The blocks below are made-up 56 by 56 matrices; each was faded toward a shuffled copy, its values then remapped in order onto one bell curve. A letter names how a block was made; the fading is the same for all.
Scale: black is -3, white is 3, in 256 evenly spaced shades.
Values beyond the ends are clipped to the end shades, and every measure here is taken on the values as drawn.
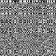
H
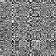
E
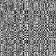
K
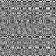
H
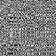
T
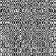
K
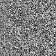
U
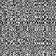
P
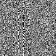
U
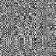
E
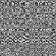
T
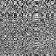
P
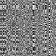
K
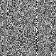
U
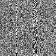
U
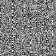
U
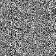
U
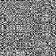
P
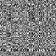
P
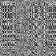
K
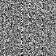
U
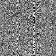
U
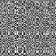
K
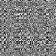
T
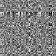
E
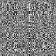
E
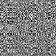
P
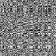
T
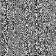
U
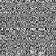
T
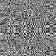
T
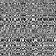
H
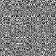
T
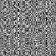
K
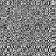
P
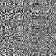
E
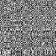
P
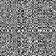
T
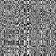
K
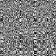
P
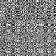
T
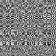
H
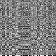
H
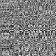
T
